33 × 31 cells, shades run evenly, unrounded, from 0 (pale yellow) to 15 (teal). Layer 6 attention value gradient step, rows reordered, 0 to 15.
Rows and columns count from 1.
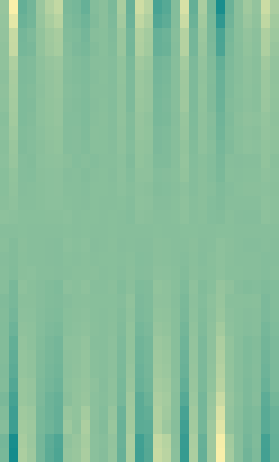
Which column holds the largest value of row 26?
2
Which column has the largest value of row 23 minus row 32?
25
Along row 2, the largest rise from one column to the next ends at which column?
3
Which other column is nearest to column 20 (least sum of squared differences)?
11
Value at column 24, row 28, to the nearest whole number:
7
